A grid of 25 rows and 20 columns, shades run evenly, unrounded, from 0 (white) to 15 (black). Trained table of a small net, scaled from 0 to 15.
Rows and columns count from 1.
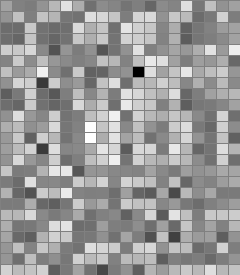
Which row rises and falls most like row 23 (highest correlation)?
2
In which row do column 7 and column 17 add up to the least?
7
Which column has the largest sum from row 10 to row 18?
18
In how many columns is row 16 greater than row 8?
11
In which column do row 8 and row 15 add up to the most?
4
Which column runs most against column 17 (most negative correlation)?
9
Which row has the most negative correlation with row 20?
22
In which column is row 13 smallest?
8
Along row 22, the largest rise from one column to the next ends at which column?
15
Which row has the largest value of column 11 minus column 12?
14
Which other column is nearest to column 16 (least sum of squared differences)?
1
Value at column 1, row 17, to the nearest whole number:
8
